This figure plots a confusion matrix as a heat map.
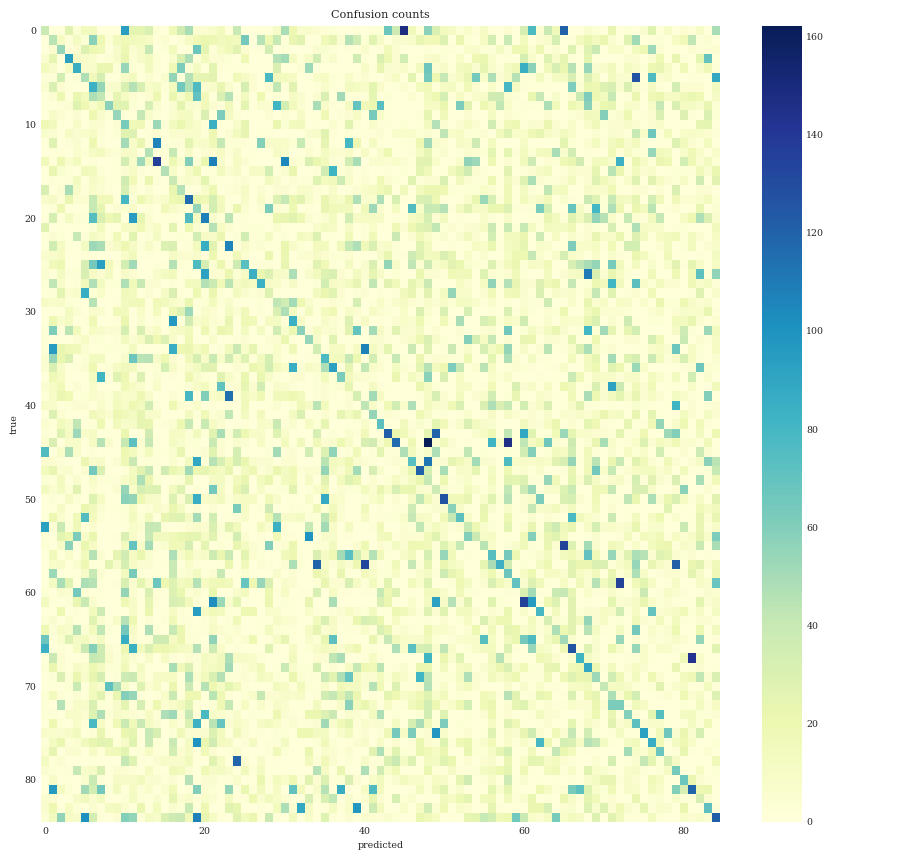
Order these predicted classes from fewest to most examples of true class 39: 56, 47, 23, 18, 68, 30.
47, 30, 56, 68, 18, 23
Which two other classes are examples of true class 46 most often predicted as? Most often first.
48, 19
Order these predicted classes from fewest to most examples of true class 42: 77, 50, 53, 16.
16, 50, 53, 77
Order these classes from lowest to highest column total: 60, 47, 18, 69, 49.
49, 47, 60, 69, 18
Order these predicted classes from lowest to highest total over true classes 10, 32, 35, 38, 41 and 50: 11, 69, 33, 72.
33, 72, 69, 11
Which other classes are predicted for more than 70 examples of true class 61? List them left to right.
21, 49, 60
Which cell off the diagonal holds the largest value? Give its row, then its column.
44, 48
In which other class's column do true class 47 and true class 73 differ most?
77
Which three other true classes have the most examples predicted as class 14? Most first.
12, 59, 10
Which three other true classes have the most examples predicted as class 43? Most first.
0, 25, 65
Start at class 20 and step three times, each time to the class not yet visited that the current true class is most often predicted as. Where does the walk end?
19
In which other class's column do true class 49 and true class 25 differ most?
7
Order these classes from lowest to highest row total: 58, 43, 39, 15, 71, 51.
51, 15, 58, 39, 71, 43
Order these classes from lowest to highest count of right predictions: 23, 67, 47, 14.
67, 23, 47, 14
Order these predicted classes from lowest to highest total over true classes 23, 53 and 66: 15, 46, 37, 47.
37, 15, 46, 47
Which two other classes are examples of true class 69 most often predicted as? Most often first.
47, 38
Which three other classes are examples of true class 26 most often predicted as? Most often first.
68, 20, 82
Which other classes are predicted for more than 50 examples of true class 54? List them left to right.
4, 33, 53, 61, 84
